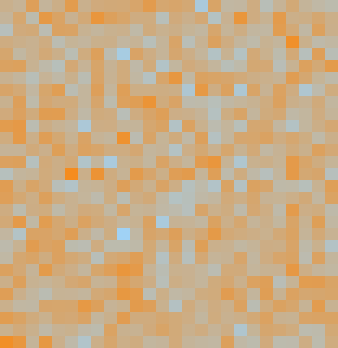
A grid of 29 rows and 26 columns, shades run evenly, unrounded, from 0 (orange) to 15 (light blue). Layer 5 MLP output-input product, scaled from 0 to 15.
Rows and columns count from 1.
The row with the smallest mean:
27
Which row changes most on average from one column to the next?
8
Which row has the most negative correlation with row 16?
15
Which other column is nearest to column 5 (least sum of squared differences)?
22
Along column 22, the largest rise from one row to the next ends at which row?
4
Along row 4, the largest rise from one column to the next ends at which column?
24
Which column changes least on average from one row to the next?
21
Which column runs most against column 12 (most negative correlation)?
18
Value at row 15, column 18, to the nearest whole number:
10
